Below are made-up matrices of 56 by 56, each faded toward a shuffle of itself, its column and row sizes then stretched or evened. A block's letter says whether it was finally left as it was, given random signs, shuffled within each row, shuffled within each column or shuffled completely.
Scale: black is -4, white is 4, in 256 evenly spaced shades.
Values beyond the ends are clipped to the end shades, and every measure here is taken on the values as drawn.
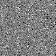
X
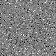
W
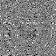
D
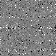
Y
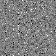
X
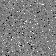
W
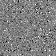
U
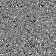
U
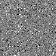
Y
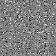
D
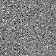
X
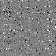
D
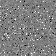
U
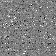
U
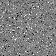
W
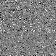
U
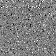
U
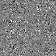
Y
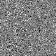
X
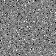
W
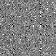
D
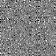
D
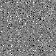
Y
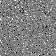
W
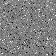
W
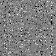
Y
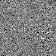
Y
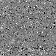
U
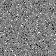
W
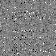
Y
